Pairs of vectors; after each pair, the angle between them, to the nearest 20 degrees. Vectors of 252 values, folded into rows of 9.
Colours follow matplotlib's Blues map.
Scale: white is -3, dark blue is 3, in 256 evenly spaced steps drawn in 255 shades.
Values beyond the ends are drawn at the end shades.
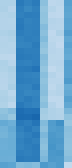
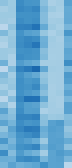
20 degrees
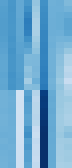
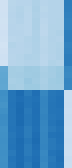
100 degrees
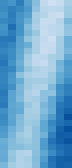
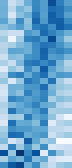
140 degrees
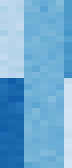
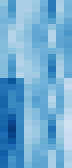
40 degrees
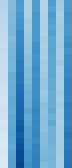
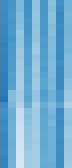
160 degrees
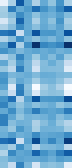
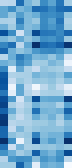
40 degrees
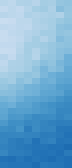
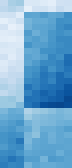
60 degrees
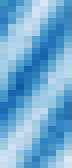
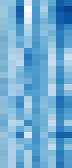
80 degrees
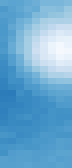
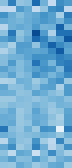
120 degrees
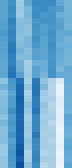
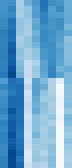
40 degrees
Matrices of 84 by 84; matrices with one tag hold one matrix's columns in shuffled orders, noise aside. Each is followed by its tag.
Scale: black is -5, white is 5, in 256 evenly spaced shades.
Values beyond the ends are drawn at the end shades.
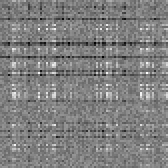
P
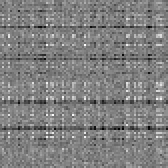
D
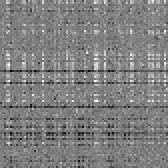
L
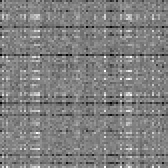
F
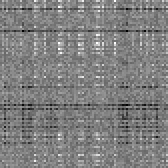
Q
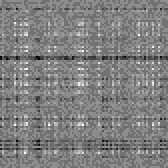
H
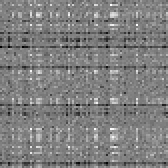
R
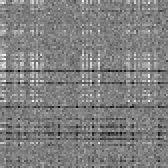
L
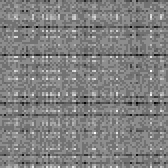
F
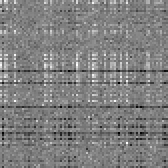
L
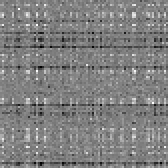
R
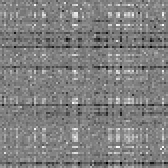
R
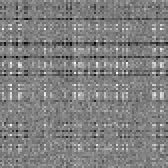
P
